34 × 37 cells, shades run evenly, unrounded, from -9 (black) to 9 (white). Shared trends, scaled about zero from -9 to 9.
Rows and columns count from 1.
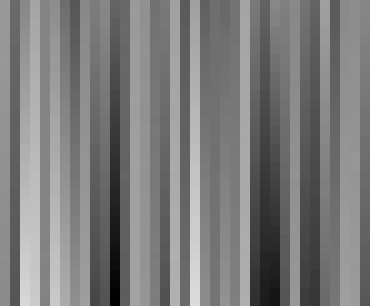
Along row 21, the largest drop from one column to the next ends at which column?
26
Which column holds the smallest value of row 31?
12
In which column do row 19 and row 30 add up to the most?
20
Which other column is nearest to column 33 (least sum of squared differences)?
5
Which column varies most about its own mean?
28
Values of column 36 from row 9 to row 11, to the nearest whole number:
1 1 1
